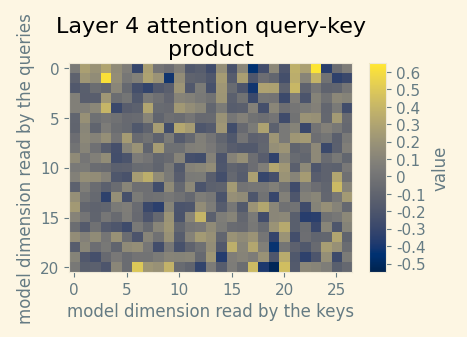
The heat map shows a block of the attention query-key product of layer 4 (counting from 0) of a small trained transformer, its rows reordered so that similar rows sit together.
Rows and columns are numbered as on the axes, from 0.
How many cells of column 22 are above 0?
10
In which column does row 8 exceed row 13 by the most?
19
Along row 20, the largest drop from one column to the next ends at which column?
18
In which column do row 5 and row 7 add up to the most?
22
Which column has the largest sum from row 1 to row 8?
3
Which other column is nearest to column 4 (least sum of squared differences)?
16
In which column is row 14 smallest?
8
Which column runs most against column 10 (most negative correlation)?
9
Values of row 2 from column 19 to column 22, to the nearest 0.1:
0.3 -0.1 0.4 -0.1
